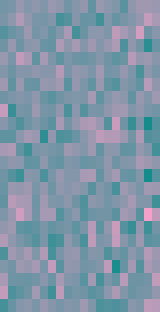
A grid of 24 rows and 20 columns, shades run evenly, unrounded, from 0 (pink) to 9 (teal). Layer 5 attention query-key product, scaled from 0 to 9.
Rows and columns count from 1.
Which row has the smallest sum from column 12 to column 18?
11
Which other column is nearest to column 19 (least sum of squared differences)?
3
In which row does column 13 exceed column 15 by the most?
18
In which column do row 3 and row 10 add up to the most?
19
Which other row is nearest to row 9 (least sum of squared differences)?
23
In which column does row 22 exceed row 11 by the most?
13
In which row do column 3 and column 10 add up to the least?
17
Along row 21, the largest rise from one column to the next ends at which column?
15
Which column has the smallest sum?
12
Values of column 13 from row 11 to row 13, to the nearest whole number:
2 6 5
